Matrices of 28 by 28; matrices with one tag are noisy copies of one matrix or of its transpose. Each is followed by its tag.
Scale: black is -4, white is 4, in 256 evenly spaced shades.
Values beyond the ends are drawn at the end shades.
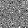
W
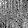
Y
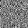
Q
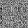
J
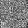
W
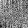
Y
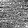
Y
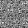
W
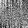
Y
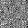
W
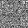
W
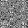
W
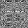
J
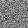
Q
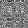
J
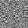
Q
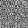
Q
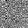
Q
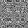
J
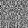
Q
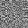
Q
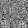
W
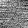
Y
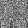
W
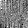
Y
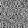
Q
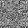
W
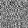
Q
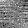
Y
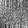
Y
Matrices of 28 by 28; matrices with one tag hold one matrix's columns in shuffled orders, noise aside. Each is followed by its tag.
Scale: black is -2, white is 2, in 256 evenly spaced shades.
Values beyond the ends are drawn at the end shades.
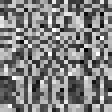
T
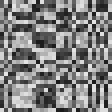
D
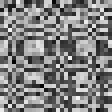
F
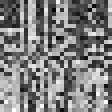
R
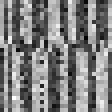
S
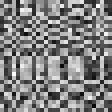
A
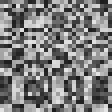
T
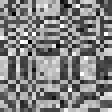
A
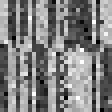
S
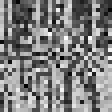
R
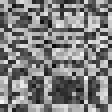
T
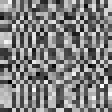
D
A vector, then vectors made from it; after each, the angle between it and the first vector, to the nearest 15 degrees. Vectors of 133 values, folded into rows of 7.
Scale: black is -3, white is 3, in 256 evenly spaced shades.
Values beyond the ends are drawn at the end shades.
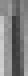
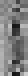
45 degrees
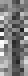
45 degrees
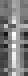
135 degrees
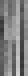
105 degrees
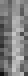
150 degrees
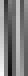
90 degrees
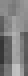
150 degrees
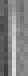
135 degrees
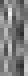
60 degrees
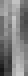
135 degrees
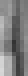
30 degrees
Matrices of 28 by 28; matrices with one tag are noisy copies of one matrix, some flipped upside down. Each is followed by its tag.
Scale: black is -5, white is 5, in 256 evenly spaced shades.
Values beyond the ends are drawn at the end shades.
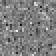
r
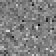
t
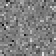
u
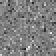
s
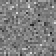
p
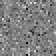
p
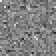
s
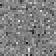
p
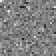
s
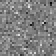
p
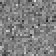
t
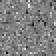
p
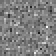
r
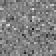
t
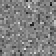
p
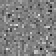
r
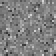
u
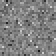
u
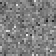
t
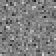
u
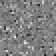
u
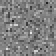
r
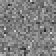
s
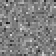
u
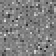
r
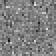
r
